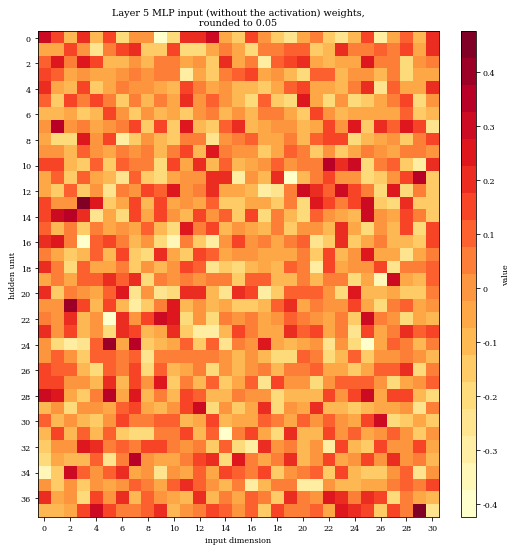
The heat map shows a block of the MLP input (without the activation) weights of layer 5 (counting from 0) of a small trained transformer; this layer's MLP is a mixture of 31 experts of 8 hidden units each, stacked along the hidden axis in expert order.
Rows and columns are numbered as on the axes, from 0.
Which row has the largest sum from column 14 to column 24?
10
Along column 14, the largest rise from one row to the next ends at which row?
32
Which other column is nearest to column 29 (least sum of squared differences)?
18
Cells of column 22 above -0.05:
22
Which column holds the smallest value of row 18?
21
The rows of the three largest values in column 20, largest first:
12, 5, 2
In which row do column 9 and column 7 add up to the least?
20
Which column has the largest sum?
0
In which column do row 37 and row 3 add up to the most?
29
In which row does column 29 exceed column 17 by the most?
37
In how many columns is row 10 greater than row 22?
18
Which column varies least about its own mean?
8
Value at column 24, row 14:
-0.1
